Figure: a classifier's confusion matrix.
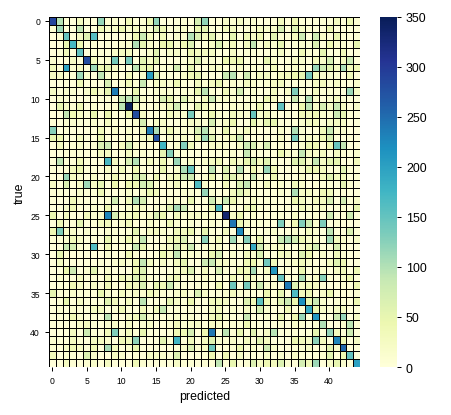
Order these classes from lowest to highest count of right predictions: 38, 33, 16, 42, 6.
6, 33, 16, 38, 42
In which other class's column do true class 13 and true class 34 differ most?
28
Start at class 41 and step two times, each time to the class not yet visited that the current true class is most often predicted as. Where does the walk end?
8
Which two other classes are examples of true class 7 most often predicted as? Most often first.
14, 37
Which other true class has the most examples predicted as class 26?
34
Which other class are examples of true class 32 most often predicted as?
29
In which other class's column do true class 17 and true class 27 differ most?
1
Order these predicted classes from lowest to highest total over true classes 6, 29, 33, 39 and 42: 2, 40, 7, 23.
7, 40, 23, 2
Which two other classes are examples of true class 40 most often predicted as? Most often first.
23, 9
